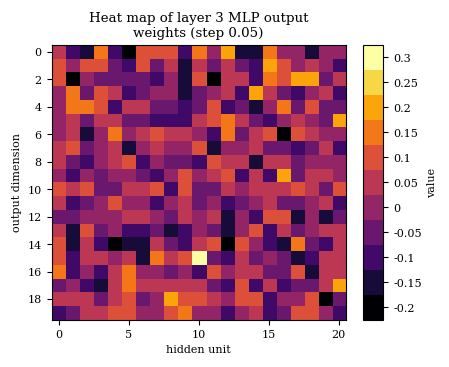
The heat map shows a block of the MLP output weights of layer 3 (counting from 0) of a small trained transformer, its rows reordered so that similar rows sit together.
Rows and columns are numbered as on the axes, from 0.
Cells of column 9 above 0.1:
1
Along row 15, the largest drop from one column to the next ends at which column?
11
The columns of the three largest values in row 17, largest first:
20, 5, 13
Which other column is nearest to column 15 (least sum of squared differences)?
6
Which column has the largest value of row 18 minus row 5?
8
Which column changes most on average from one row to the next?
17
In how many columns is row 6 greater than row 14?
13
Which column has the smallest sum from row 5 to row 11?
2
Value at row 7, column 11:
-0.15
